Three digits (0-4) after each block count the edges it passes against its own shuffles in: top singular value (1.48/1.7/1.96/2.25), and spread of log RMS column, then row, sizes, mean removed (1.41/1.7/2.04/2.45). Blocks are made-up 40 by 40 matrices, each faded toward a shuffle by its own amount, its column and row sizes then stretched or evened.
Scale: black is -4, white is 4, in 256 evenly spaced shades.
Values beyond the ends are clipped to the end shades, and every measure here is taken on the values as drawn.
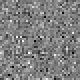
1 0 2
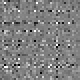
3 2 4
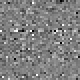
1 0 3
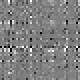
4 3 3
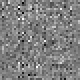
0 3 0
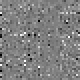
0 3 2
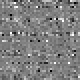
2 1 4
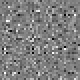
2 2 3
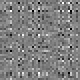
4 4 3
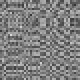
4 0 3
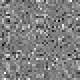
3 2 1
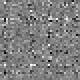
0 3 3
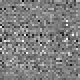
2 0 2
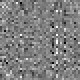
2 3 0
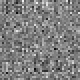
2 1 2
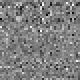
2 1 2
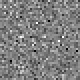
1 1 0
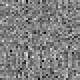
2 0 0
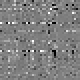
3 1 3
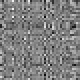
3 4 2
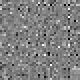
3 2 2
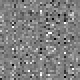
1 3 0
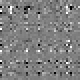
3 3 4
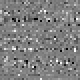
1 0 4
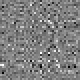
3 2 3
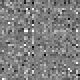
2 2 1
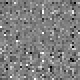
0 2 1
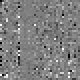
1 4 0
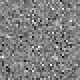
0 2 0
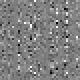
0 4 0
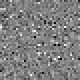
1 0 1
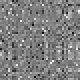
3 1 0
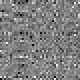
3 1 2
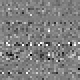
0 2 4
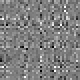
4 3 3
